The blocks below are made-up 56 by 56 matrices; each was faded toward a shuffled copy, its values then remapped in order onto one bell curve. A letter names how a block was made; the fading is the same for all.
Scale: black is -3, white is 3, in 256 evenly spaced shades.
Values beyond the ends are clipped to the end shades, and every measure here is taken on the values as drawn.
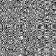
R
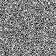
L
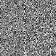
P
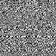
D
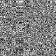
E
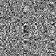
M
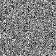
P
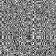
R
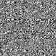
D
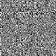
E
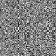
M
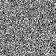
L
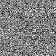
D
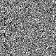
P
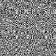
M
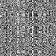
R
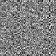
R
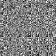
M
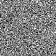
L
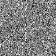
P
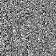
P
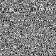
D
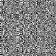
M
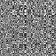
R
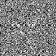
D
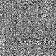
D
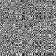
R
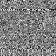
D
